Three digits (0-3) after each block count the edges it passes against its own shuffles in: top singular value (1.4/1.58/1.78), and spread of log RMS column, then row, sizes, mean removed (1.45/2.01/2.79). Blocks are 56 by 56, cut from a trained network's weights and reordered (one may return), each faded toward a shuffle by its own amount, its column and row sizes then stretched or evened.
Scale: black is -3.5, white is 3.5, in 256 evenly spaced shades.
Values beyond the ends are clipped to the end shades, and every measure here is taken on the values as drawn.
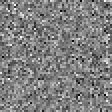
0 1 0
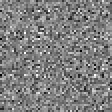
2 1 2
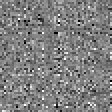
0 2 2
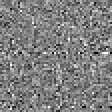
1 1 1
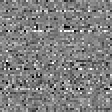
2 1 3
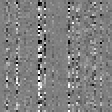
3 3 0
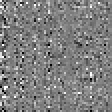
1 3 1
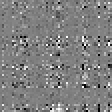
3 3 3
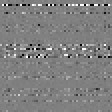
3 0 3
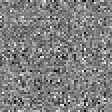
0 1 2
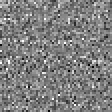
2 1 1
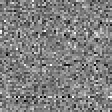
1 1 1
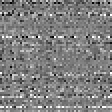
3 1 3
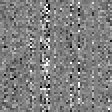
2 3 0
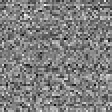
3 0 1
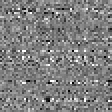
2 1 3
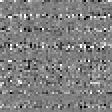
0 2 3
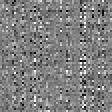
2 3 0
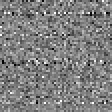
1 0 2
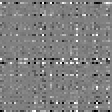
2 2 3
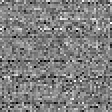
1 0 2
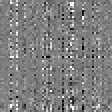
3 3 2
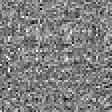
2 1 0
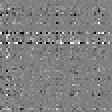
3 2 2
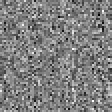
1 2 0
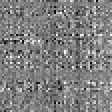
3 1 3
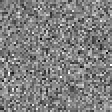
1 0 0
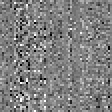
1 3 1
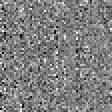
1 2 0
